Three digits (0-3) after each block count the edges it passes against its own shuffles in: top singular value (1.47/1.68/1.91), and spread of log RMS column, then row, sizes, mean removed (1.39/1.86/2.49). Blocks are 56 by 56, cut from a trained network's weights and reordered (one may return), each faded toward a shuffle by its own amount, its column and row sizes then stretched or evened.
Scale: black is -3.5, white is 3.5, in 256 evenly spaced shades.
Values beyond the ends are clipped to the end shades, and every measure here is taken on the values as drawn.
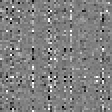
2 3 2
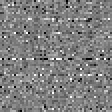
2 0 3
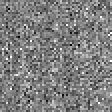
0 0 0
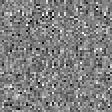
3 1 1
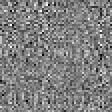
3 2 1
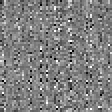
3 3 0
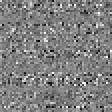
2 1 3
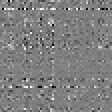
2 2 3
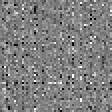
1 3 1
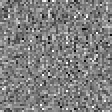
2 1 0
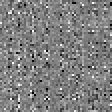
1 3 1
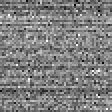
3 0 0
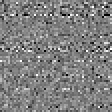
3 0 3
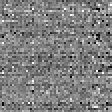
1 2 2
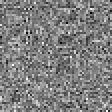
2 1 0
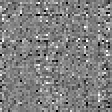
2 3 1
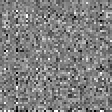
1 2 2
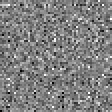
2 1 1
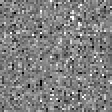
0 2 0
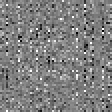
2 3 1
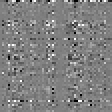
1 3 3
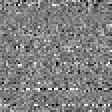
1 0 3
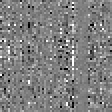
3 3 2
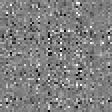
0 3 2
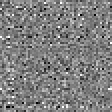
3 1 2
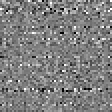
0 1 3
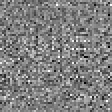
2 0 2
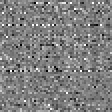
0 0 3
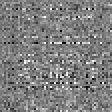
1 2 3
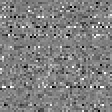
0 0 3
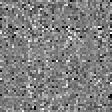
1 2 2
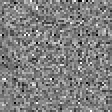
0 1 2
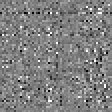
1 2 2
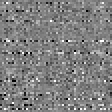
1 1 3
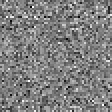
1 1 1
